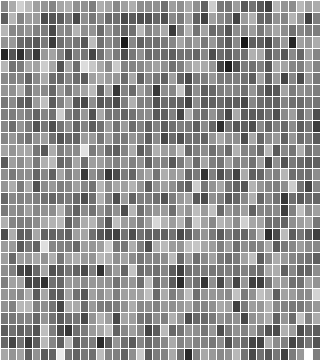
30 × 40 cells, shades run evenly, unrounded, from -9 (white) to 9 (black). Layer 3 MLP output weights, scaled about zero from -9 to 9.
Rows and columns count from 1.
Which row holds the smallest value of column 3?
1
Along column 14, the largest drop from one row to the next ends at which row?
21
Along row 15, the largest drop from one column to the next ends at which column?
31
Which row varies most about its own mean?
30
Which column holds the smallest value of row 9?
6
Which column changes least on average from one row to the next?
2
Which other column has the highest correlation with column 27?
13
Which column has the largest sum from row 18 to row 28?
8
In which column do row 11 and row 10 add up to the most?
40
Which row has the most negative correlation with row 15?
12
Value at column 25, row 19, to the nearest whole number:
-5
